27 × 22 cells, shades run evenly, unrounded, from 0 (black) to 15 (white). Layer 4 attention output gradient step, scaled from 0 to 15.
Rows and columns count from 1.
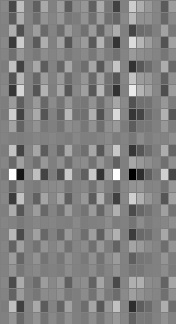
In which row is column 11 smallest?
15
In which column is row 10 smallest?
17
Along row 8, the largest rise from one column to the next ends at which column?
3
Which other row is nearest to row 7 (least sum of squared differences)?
2
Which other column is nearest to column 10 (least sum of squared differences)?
1
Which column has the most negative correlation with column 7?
4
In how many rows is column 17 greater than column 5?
12
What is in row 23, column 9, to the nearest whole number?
8
